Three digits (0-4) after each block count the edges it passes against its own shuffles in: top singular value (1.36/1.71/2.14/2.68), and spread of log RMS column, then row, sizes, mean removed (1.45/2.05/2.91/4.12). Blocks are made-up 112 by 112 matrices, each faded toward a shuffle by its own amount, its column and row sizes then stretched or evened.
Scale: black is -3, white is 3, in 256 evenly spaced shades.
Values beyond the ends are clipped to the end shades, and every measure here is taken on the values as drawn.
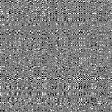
4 2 3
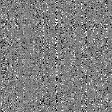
2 3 1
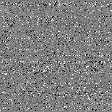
1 1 3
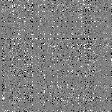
0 3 3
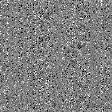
0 3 0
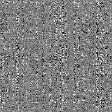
1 4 2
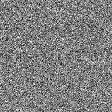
2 0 0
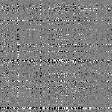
3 3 4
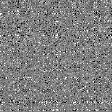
2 2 3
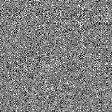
2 2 1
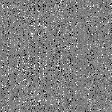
1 3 1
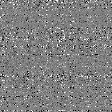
1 2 3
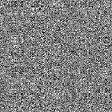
3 2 1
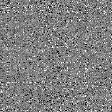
2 2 2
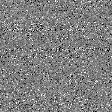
0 0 2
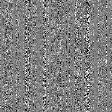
0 4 0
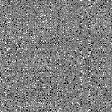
3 2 0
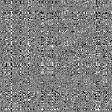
4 3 3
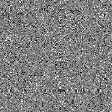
2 2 1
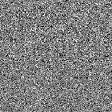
2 0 2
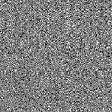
3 1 1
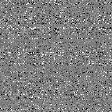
1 2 3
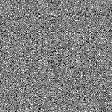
3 0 1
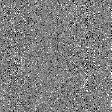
1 3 0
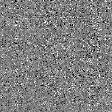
0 2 2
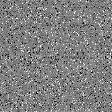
2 1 0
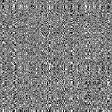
4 3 2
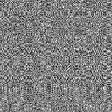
4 0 2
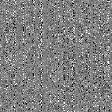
3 3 0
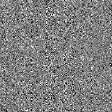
2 3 2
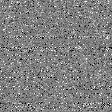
0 0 3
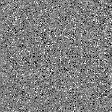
1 2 1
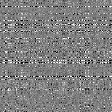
4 2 4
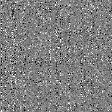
1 3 1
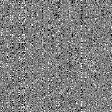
3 3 0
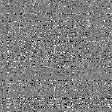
0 2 4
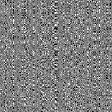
4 3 0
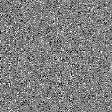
2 2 1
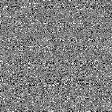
1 1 3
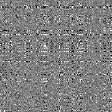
4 3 3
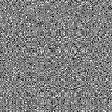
4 0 1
